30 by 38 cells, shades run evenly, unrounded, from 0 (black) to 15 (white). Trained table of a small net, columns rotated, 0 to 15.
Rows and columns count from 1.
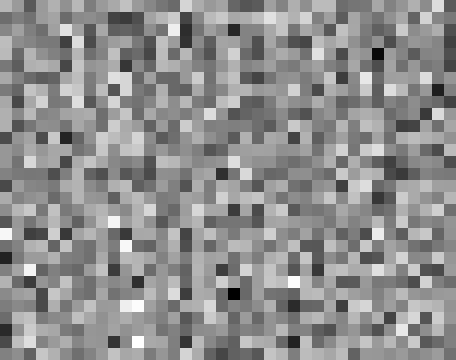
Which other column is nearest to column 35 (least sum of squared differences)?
2
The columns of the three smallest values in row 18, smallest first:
20, 22, 25
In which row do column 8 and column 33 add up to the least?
4
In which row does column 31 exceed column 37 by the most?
8
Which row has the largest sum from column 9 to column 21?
26
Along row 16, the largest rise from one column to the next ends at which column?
30
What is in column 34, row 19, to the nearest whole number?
12
